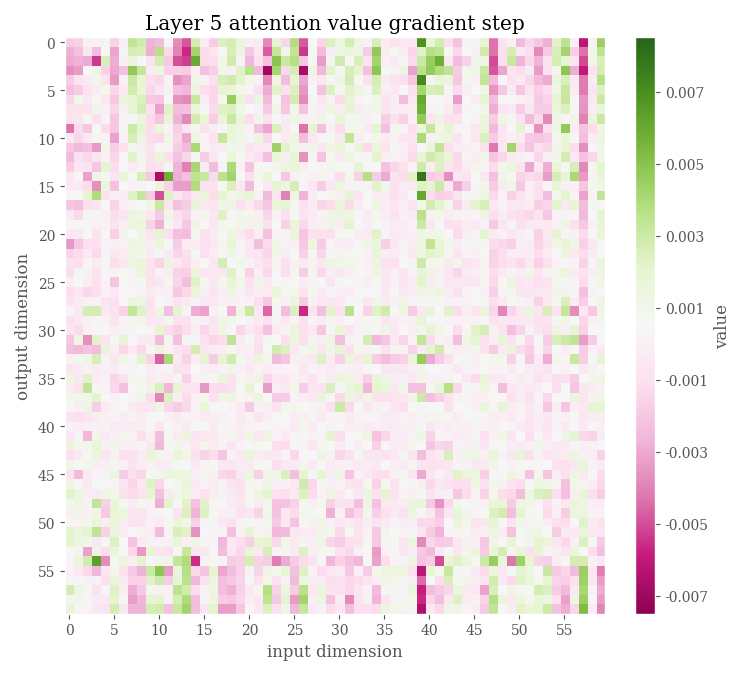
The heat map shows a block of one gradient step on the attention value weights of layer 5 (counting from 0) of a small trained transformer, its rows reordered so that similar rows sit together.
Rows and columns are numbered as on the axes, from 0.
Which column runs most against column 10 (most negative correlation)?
11
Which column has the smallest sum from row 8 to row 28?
57
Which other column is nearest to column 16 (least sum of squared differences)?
36
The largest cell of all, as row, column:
14, 39
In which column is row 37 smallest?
10
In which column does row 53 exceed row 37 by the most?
13
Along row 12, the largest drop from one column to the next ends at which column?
26
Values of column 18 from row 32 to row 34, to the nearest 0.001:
0.001 0.003 0.001
